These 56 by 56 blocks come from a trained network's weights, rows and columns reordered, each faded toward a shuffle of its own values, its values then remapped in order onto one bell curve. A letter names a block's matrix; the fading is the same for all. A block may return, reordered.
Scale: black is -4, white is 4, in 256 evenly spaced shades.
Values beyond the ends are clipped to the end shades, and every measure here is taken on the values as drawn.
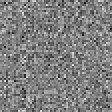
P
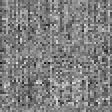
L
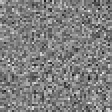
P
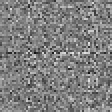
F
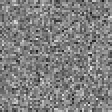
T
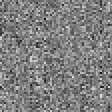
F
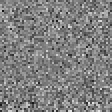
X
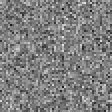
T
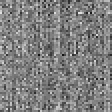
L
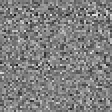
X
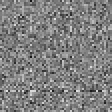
F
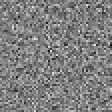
T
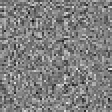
P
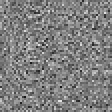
T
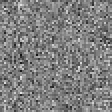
F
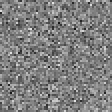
T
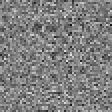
P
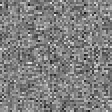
T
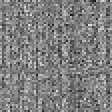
L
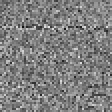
X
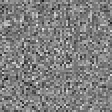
P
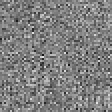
P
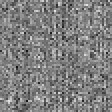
L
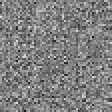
T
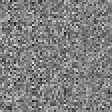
F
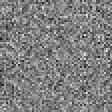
T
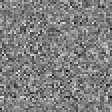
X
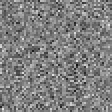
T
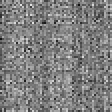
L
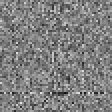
F
